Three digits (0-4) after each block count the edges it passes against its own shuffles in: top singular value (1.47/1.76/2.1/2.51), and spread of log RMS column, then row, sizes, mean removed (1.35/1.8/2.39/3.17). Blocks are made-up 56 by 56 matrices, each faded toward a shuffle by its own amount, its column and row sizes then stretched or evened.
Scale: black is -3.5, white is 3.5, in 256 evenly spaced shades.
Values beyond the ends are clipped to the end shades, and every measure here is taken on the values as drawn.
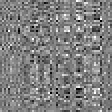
4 3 2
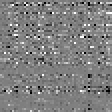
3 2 4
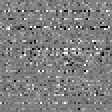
1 0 4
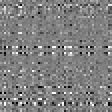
4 2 4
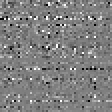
0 2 4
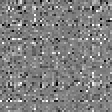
3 2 3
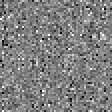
0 2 0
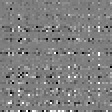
0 2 4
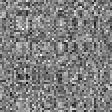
3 2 0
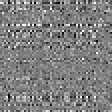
4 1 4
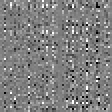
2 4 1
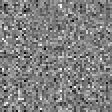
2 2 1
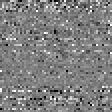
1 0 4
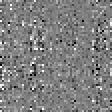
1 3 2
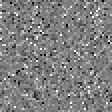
1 0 0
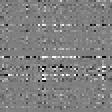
3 2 4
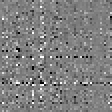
3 3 3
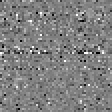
1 1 3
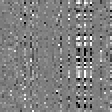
4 4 1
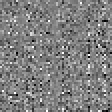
1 3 2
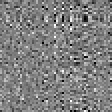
3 3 1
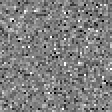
0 0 1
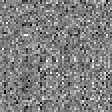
3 1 1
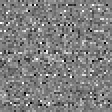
0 0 3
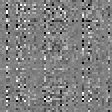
2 4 3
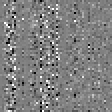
0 4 0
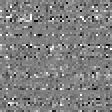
0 2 4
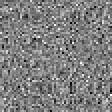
2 0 0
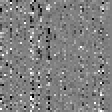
1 4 0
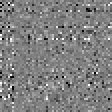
2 2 3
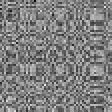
4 1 0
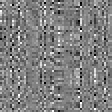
4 4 0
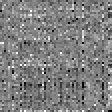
3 3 1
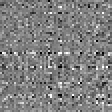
3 3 3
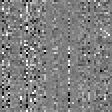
2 4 0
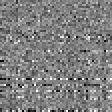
2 0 3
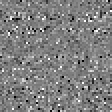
0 0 2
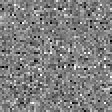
0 0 2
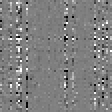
2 4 1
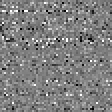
0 1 3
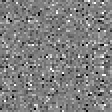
2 1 1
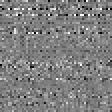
0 0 4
